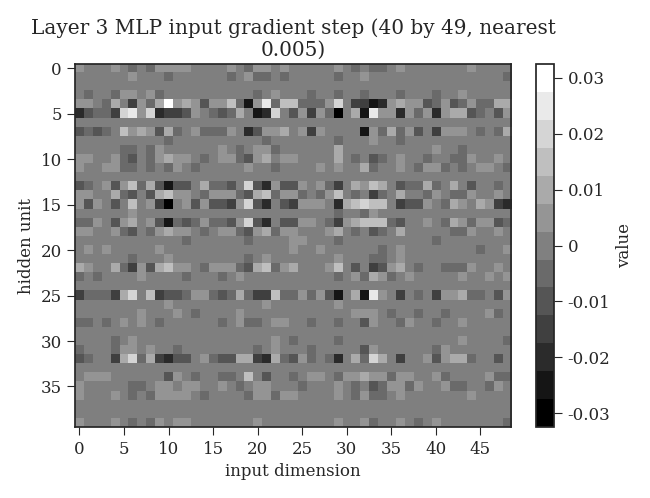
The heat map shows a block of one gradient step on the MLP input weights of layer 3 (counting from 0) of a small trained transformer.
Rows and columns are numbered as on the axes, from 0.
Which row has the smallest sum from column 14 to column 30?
5
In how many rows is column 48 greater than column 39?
7
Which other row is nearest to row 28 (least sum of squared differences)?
3
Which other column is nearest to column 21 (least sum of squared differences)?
10
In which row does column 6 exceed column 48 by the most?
15
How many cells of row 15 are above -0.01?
31
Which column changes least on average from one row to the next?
30
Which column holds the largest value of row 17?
19
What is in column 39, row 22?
0
